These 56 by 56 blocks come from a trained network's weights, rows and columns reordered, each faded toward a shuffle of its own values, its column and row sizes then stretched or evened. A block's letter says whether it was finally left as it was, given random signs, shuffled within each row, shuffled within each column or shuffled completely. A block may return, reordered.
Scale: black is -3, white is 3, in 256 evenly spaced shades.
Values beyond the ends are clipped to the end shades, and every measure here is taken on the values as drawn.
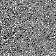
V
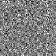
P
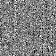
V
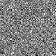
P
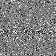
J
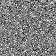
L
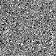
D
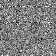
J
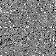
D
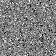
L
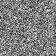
L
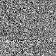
D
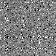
D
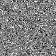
J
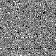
P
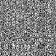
P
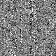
V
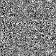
D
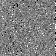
V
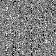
V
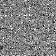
D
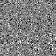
P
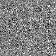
D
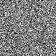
L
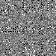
D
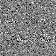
J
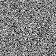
J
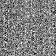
V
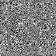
D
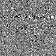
D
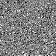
J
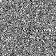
J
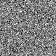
L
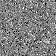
L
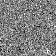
J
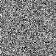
D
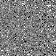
D
